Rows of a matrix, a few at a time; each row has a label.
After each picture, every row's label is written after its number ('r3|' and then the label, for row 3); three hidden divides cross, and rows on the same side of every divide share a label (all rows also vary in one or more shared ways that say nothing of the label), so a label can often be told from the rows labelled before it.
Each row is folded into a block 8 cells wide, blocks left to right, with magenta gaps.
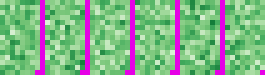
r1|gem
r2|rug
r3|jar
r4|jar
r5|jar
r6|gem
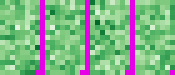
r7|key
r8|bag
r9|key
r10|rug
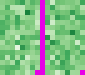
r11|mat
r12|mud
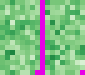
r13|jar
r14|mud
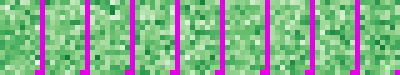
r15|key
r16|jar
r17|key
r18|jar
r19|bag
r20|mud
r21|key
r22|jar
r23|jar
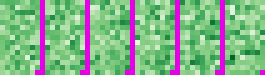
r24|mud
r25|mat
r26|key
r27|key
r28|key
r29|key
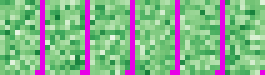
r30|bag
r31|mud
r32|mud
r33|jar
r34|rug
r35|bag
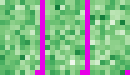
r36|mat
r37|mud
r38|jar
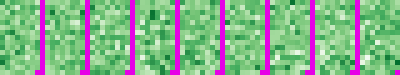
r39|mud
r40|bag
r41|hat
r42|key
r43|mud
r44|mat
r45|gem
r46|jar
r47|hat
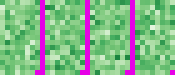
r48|mud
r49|gem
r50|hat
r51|mat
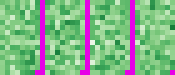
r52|key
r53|jar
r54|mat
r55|jar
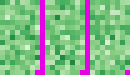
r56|key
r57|jar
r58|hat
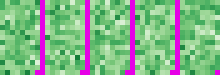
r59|key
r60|mud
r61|gem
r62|gem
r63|jar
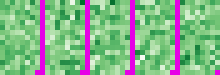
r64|bag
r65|key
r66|gem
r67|gem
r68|key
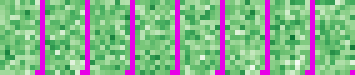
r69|bag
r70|bag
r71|rug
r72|jar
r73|bag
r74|gem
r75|gem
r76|key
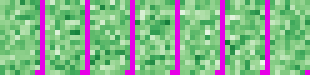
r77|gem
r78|bag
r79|key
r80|jar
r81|jar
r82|bag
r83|rug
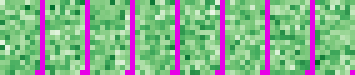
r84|jar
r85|mat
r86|mat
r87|key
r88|hat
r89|bag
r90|jar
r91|mud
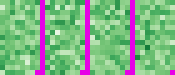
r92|mud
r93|gem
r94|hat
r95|mud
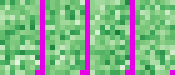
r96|rug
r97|bag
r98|key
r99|hat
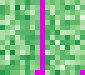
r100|hat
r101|jar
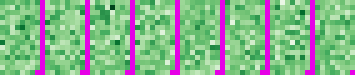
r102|hat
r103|mat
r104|mat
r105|hat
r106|mud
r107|rug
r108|mat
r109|hat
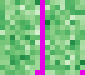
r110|jar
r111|mat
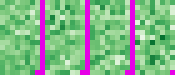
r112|hat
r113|mat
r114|mud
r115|jar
